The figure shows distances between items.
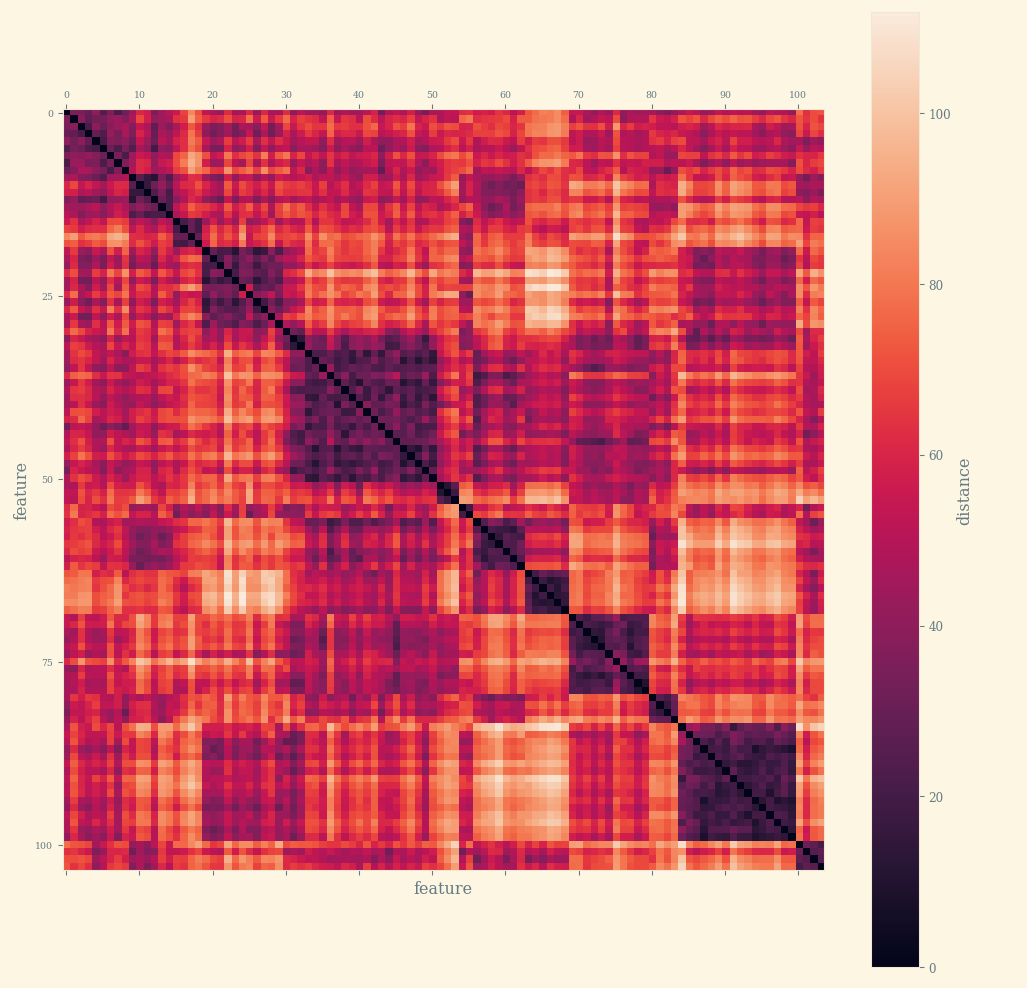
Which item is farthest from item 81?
100
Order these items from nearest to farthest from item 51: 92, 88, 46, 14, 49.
46, 49, 14, 88, 92
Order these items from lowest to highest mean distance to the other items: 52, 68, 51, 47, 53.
47, 51, 68, 52, 53
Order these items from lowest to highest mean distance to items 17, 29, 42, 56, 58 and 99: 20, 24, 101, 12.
12, 101, 20, 24
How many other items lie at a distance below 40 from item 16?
3
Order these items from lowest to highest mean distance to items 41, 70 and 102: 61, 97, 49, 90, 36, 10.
49, 36, 61, 90, 10, 97
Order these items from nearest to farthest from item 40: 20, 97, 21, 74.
74, 21, 20, 97
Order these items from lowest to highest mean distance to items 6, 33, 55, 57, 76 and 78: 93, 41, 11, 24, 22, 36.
41, 36, 11, 93, 24, 22
